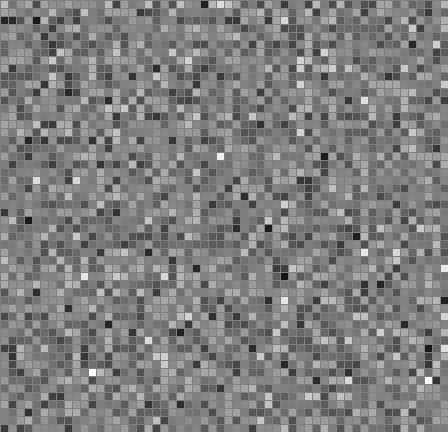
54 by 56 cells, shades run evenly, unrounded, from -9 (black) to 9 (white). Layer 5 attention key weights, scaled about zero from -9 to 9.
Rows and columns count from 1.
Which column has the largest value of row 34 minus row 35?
56
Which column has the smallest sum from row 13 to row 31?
26
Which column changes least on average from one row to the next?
47
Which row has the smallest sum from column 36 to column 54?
4
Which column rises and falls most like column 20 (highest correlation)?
46
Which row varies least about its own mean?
22
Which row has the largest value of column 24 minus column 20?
9
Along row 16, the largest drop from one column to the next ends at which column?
6
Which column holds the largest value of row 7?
41
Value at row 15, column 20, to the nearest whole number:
-5
